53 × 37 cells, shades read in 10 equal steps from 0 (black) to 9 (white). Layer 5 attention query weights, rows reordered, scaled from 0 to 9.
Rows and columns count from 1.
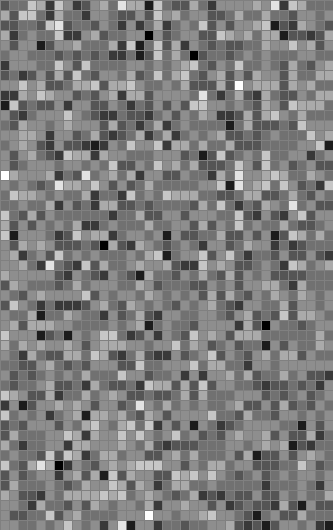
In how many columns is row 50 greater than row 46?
11
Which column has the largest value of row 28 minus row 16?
23
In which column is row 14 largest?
35
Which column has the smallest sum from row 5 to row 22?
26
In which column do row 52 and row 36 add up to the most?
24
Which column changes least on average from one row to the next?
4
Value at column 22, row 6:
0
